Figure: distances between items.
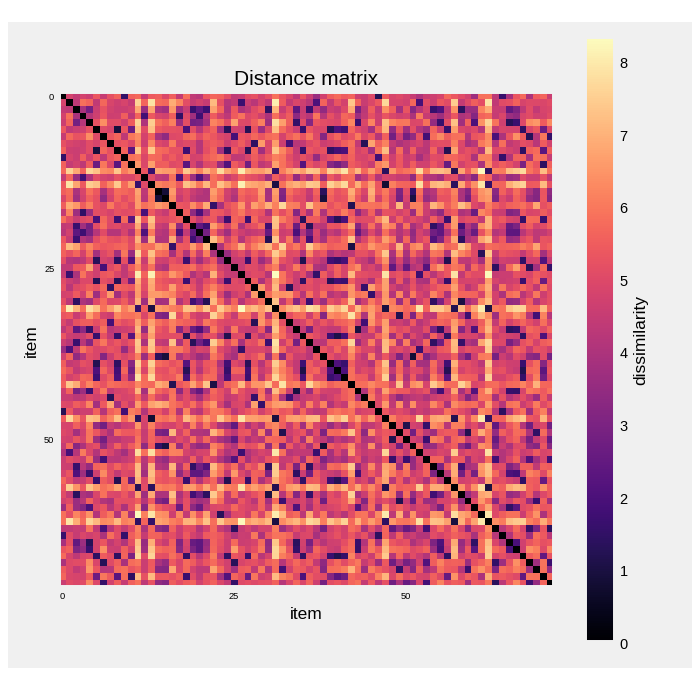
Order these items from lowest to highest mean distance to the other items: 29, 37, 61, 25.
25, 37, 29, 61
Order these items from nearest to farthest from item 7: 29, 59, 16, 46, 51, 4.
59, 51, 4, 46, 16, 29
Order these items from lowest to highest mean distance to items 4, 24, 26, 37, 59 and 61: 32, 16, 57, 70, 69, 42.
70, 69, 32, 16, 42, 57
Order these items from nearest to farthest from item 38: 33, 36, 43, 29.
36, 43, 33, 29
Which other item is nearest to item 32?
49
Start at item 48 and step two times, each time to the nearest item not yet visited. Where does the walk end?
53
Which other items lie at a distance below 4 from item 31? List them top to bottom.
11, 13, 47, 57, 62
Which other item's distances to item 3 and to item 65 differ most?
4
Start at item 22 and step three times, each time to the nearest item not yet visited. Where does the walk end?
23
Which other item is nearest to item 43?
34
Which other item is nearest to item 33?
28
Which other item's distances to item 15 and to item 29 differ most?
14
